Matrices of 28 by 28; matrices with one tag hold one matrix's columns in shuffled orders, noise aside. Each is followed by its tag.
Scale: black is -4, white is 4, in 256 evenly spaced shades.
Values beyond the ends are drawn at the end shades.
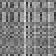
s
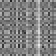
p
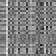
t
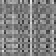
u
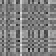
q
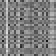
p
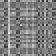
p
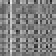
u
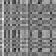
q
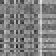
u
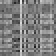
u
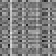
p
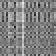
s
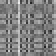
u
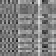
u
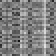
p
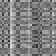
p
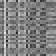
p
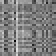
q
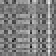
u
